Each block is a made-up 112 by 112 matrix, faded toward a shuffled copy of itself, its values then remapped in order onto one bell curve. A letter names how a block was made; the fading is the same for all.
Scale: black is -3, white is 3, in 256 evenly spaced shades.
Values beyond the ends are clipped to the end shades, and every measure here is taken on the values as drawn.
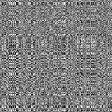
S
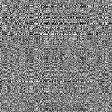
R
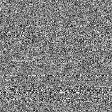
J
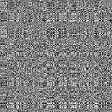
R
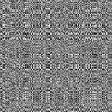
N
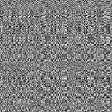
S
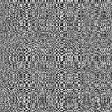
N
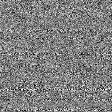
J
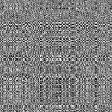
N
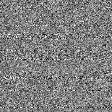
J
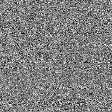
J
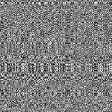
R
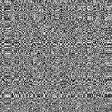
R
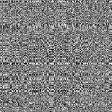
R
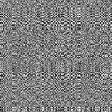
S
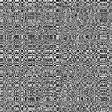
S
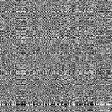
R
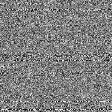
J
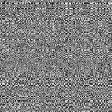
R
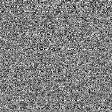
J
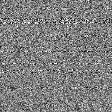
J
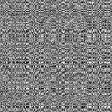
N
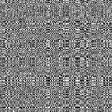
S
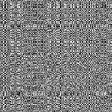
N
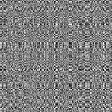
N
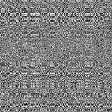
R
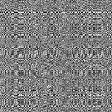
S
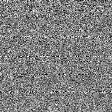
J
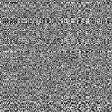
R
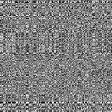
R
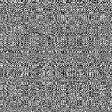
R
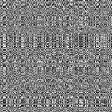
S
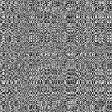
N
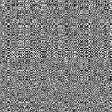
S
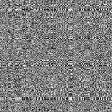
R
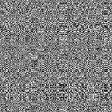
R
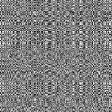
N
